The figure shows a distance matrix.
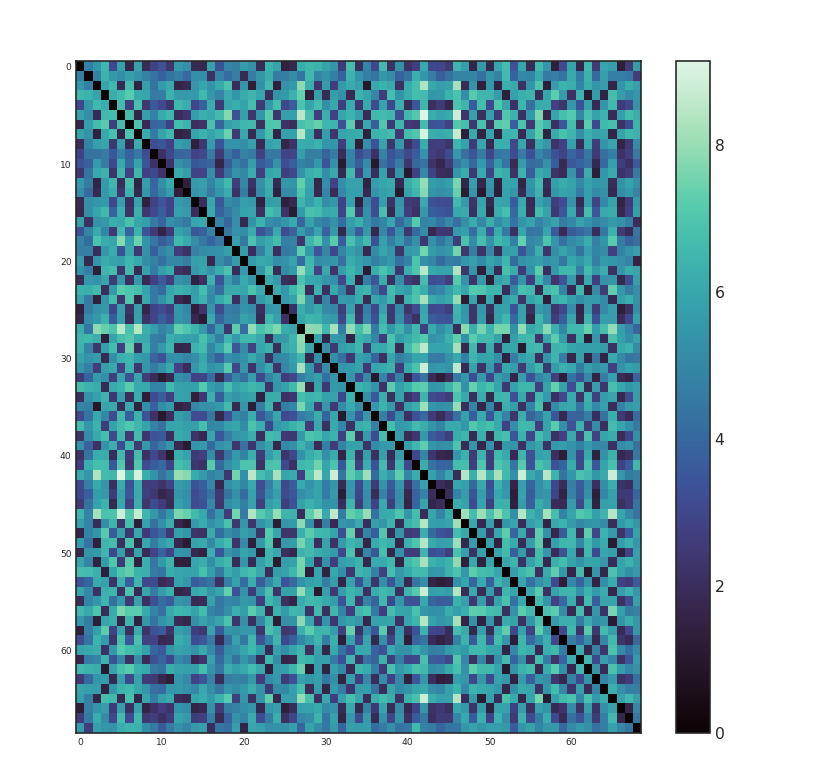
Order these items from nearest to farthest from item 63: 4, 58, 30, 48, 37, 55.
4, 58, 48, 55, 30, 37
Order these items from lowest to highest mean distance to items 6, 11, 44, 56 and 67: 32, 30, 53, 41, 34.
32, 53, 34, 41, 30
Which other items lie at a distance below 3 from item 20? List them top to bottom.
1, 16, 68
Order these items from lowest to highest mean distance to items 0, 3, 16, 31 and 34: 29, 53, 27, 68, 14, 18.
14, 53, 68, 29, 18, 27
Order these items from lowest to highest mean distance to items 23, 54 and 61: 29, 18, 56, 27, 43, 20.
29, 43, 56, 20, 18, 27
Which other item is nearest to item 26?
15
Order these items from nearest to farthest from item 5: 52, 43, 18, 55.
55, 43, 52, 18
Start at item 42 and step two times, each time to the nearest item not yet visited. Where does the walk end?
27
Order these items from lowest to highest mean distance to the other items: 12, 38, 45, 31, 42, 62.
45, 38, 12, 31, 62, 42
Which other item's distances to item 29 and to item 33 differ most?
54
